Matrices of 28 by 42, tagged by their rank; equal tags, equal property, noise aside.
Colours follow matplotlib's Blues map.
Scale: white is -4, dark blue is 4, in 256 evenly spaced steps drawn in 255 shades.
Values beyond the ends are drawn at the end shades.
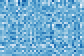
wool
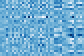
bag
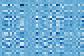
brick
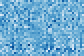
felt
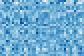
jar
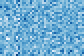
felt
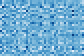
jar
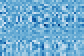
jar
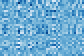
jar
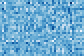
wool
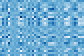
brick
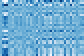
brick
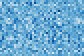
felt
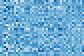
jar
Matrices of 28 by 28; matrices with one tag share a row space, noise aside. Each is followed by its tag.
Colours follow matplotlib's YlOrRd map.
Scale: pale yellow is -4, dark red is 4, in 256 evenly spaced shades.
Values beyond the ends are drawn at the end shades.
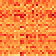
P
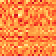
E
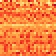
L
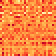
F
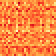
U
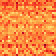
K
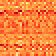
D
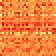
F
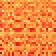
F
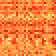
K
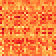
F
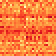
P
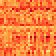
L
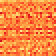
L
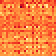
P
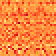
U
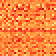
U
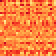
L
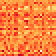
E
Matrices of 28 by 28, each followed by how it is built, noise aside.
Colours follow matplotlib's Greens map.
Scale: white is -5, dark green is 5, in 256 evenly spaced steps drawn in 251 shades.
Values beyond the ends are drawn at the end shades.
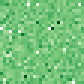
sparse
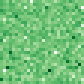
sparse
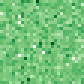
sparse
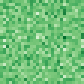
low rank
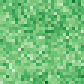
smooth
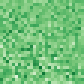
lower triangular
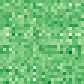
low rank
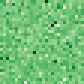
sparse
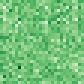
low rank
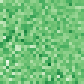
lower triangular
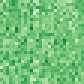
low rank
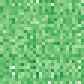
low rank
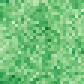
smooth
